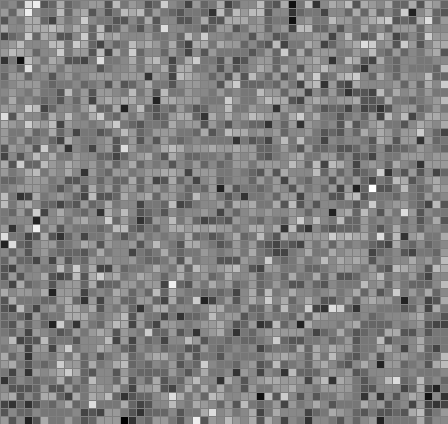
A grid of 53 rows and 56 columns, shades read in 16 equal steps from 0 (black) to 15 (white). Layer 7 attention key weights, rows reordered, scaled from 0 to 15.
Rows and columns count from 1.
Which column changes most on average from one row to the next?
38
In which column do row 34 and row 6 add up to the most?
10
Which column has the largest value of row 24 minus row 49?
47
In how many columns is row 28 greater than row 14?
28
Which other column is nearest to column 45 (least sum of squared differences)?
18
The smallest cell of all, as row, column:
53, 16
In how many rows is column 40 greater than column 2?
28
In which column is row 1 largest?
5
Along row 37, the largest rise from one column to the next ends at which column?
8
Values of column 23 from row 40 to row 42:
3 8 5
